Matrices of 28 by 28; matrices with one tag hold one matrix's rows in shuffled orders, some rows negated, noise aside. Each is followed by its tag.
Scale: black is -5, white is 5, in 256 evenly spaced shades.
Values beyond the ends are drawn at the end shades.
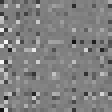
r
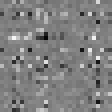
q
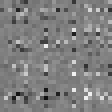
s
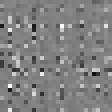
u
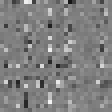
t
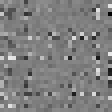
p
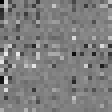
r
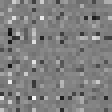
u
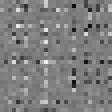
s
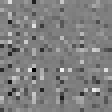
u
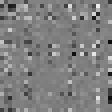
p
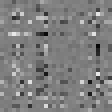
q
